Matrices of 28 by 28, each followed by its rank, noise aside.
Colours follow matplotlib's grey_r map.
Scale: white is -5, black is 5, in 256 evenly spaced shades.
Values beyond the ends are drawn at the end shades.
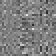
four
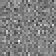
six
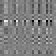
one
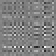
one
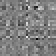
three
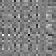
three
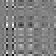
one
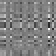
one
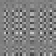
one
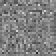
six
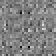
four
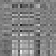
one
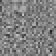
six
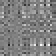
two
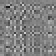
three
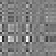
one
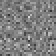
four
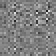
three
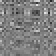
three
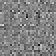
six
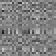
three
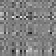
two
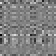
two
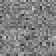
six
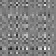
two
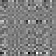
two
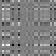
one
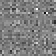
four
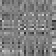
two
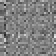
four
